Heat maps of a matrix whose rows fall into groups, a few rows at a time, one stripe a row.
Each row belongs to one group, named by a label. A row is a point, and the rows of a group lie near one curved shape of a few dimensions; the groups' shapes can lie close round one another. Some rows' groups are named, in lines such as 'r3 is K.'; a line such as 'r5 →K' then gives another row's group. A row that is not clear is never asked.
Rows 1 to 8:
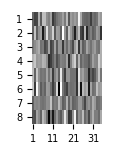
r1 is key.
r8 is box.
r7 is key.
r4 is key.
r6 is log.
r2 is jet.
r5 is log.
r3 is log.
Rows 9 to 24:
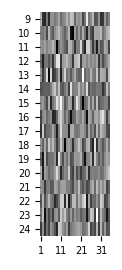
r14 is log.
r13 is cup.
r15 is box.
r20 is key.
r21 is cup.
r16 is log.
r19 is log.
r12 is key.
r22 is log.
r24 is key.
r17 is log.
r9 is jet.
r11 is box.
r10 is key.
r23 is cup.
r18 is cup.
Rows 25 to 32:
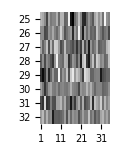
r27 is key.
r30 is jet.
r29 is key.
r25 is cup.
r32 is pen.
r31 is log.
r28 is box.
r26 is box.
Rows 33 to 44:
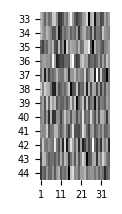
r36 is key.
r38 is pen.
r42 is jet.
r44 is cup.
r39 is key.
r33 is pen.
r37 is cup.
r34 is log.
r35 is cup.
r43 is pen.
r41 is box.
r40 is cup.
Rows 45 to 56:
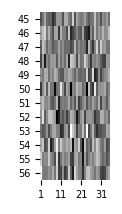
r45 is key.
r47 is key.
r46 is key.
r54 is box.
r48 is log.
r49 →log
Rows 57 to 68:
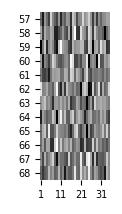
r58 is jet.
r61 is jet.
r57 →cup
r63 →key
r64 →log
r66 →box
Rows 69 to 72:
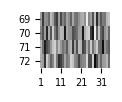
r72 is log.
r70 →cup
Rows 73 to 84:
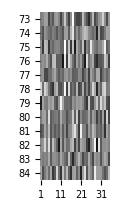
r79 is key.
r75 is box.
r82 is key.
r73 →box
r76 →log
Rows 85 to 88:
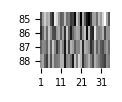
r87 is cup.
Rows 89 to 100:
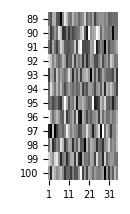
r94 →key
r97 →log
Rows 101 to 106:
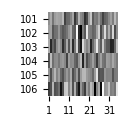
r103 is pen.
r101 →key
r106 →log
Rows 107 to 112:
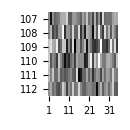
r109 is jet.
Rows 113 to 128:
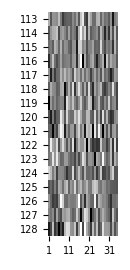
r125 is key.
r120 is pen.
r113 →jet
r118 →log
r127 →box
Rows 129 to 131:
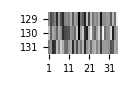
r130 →jet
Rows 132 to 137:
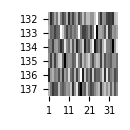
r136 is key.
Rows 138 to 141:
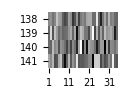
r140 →key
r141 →box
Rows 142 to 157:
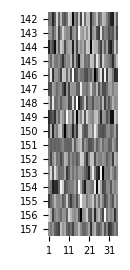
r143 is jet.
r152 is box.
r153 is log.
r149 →log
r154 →pen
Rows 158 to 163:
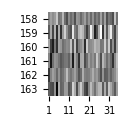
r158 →jet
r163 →cup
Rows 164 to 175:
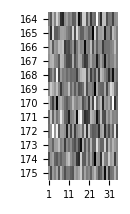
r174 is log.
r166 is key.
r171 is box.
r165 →log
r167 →key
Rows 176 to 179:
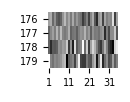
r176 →box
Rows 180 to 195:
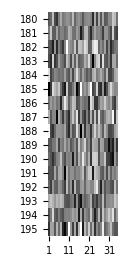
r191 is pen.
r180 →log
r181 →box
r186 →box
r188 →pen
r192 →cup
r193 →key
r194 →log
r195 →key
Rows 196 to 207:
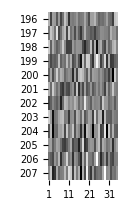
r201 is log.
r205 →jet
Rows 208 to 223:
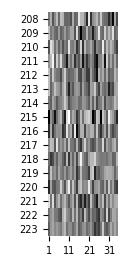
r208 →jet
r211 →key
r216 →log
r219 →log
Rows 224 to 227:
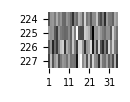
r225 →box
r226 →pen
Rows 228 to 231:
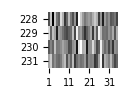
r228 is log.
